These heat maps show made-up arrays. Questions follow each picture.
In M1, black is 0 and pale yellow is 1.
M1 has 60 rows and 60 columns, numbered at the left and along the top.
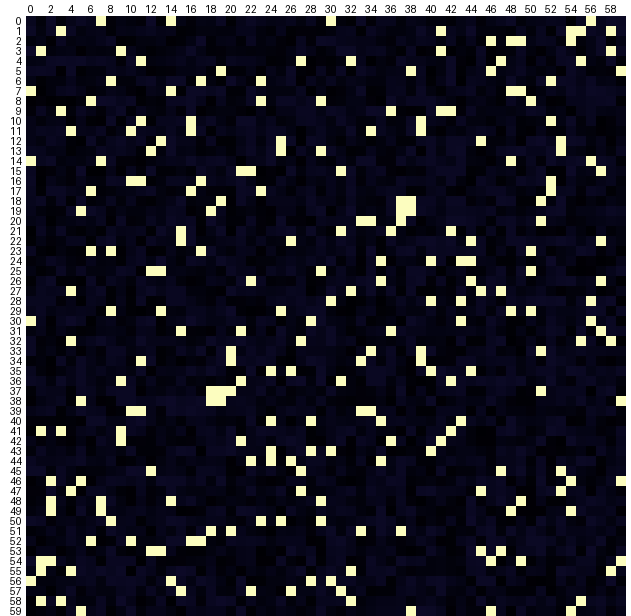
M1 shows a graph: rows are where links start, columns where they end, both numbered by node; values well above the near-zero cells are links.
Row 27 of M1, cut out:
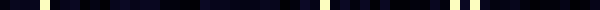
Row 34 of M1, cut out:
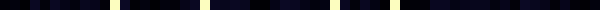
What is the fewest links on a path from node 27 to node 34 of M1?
3
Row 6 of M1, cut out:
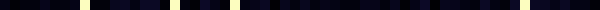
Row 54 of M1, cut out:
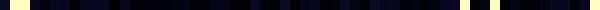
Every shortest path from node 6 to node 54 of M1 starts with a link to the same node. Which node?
node 8
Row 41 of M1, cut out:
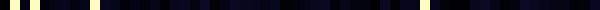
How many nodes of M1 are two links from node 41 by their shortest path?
5
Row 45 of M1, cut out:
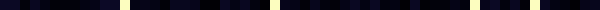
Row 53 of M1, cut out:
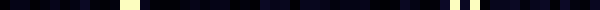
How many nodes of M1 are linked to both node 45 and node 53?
2
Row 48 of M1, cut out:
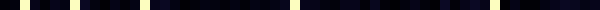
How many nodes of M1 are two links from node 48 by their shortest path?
8
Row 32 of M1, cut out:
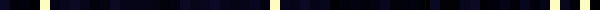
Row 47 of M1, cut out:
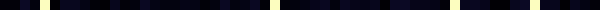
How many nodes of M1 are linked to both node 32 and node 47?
2
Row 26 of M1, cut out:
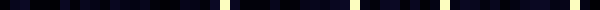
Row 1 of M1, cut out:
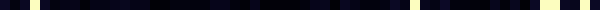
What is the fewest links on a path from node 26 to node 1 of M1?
6
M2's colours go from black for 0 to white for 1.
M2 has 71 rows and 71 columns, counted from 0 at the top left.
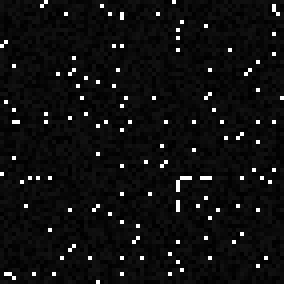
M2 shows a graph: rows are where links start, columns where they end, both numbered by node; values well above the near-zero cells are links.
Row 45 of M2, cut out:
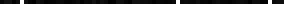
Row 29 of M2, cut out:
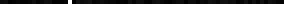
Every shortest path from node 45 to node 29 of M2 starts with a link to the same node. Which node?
node 44
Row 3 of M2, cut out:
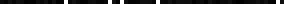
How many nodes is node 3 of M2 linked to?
5
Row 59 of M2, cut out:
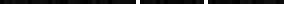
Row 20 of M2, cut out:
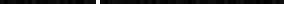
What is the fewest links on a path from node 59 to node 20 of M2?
3
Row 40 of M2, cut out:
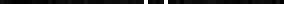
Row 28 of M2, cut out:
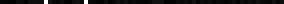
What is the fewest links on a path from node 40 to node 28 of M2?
4
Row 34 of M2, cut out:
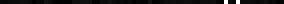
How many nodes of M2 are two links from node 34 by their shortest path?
1
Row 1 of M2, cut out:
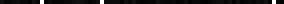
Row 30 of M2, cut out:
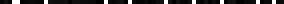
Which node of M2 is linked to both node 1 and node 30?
node 68
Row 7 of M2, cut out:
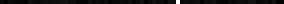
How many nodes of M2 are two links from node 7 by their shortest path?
10
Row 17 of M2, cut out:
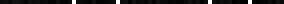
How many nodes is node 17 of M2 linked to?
4
